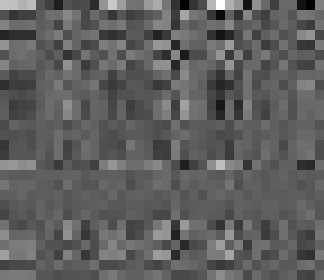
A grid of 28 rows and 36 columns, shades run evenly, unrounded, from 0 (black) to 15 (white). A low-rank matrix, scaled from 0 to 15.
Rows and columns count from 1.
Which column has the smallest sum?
20
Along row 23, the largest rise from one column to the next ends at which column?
21
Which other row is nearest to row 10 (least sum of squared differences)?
8
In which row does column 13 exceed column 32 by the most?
1
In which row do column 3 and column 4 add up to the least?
4
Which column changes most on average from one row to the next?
25
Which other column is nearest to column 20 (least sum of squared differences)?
10
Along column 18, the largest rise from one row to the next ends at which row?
5
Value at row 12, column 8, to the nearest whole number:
8
